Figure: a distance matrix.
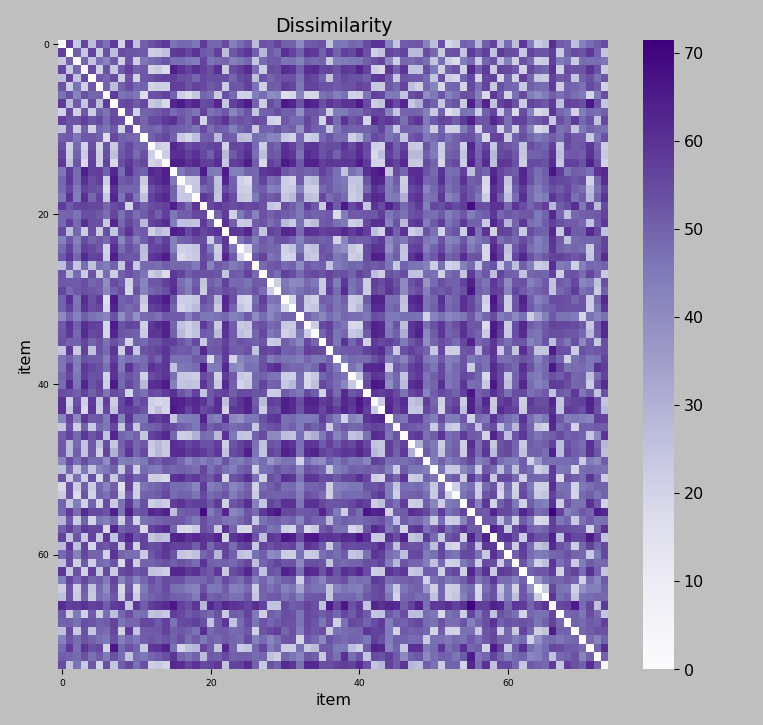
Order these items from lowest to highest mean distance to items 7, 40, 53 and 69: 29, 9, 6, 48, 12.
6, 12, 48, 29, 9
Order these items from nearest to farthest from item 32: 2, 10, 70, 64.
70, 64, 10, 2
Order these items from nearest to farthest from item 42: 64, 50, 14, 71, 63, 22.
14, 22, 50, 64, 63, 71
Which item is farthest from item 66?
55
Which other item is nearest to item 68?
37
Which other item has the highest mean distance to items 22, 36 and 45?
66
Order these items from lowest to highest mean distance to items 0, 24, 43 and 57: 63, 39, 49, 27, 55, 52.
39, 52, 27, 49, 63, 55
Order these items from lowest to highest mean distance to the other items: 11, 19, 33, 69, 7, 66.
11, 69, 33, 7, 19, 66
